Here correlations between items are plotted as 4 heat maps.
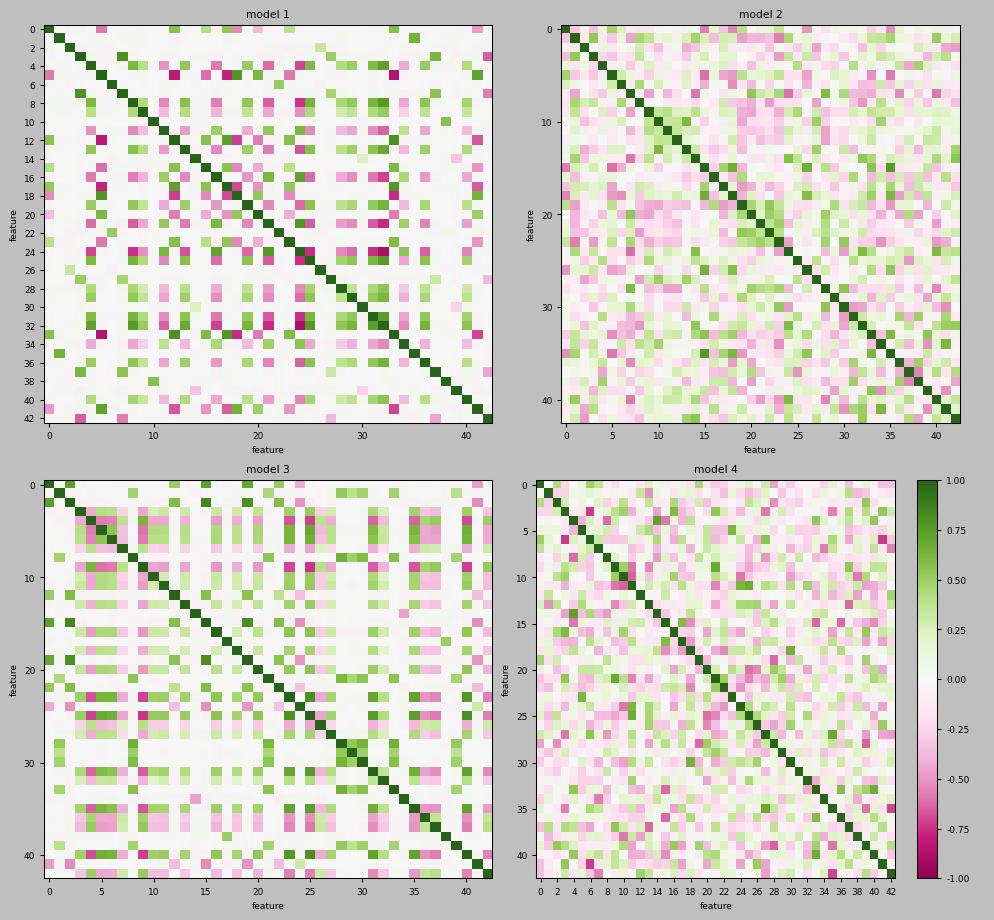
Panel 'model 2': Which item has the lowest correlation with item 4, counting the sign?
37
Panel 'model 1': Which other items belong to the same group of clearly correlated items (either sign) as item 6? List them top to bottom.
22
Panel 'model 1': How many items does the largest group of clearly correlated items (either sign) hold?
17
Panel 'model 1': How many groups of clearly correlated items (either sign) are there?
8
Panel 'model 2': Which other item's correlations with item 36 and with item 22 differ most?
20
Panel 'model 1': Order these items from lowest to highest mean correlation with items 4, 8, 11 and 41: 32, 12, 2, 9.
12, 2, 9, 32
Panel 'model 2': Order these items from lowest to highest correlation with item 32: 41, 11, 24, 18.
11, 18, 41, 24
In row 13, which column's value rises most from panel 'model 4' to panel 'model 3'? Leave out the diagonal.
40
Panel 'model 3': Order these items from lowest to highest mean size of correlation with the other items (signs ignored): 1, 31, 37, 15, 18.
1, 15, 18, 37, 31
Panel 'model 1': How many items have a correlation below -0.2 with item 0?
4
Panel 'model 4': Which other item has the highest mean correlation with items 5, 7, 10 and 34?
23
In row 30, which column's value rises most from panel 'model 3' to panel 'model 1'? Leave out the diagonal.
14
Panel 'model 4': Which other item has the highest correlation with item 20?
28
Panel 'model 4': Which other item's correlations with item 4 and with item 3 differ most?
14
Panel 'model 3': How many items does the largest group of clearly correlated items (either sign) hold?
23
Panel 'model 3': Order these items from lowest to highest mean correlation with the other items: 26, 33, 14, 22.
26, 14, 22, 33
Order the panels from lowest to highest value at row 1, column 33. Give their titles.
model 4, model 1, model 2, model 3
